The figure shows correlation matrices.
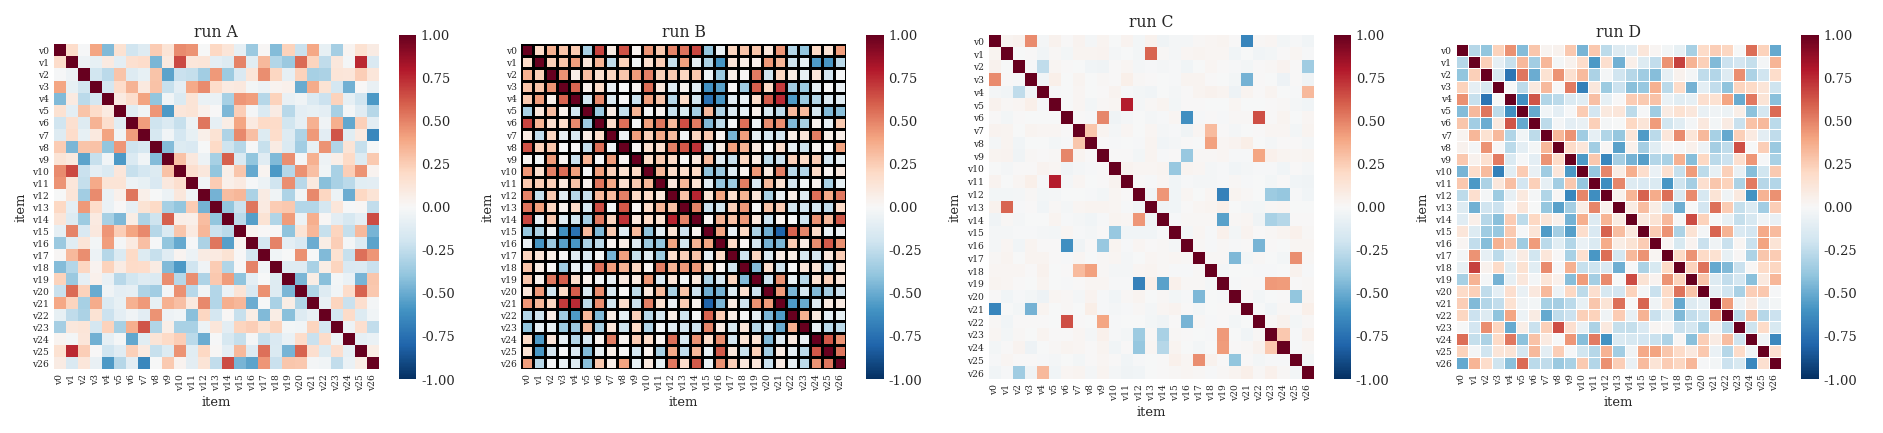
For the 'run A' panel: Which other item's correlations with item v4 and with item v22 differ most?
v8
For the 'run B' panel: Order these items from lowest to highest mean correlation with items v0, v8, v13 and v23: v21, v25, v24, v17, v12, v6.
v25, v24, v21, v17, v12, v6
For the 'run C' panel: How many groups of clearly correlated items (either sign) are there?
9
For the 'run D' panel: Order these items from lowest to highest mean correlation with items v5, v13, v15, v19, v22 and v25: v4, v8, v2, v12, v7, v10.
v7, v8, v2, v4, v10, v12
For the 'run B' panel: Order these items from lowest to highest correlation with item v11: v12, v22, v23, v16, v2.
v16, v22, v23, v12, v2
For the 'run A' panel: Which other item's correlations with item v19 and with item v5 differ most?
v9
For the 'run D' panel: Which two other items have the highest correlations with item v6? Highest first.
v4, v16
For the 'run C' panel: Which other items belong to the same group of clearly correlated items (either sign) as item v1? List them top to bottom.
v13
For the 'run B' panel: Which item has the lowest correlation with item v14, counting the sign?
v5
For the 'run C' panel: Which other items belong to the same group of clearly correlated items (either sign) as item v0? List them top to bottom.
v3, v21
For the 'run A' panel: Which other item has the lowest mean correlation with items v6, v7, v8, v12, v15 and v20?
v19
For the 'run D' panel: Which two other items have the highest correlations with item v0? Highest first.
v24, v4
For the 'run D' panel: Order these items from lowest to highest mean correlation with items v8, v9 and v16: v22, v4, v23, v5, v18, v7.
v22, v5, v4, v18, v7, v23
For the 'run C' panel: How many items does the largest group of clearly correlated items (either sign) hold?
5
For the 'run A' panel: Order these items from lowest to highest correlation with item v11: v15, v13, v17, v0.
v17, v15, v13, v0
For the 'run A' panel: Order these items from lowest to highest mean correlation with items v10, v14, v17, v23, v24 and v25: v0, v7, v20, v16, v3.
v16, v3, v7, v0, v20
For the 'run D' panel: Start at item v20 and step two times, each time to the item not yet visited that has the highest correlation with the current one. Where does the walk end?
v1
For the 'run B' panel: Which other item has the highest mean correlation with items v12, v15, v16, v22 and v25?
v24
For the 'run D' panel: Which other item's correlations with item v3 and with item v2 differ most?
v10
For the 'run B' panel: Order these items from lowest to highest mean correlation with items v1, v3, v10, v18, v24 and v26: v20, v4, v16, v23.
v23, v16, v20, v4
